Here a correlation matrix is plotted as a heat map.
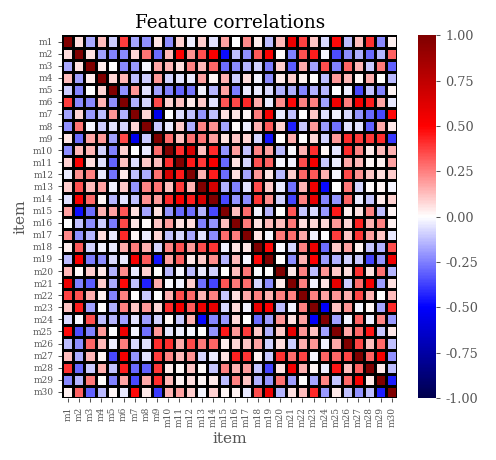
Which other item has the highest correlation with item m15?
m25
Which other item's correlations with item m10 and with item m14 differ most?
m13
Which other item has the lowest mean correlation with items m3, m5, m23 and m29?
m21
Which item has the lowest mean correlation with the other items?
m5
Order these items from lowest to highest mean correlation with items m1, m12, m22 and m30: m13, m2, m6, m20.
m20, m13, m6, m2
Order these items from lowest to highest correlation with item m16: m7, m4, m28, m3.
m3, m4, m7, m28
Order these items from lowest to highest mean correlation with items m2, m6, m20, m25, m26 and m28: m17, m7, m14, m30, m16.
m7, m30, m14, m16, m17
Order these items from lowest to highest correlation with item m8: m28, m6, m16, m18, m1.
m28, m1, m6, m16, m18
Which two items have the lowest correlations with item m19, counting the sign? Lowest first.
m9, m28
